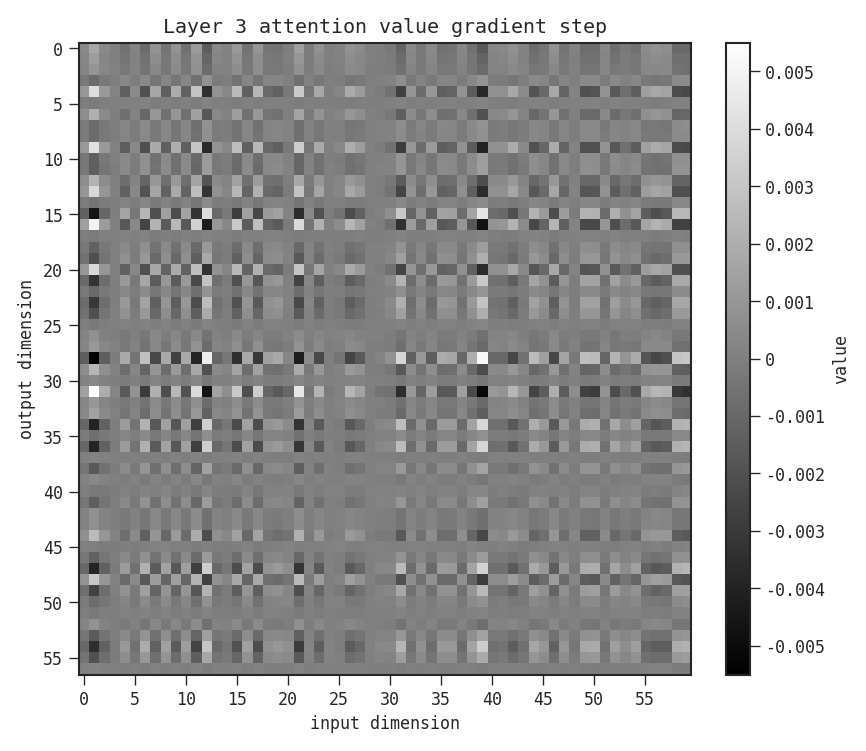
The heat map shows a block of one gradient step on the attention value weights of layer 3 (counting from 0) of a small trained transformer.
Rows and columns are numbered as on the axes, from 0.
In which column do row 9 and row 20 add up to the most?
1
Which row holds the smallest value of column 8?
31
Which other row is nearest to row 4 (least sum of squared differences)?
9
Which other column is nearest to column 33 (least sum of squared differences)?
53
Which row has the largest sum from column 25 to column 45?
28
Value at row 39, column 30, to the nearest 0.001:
0
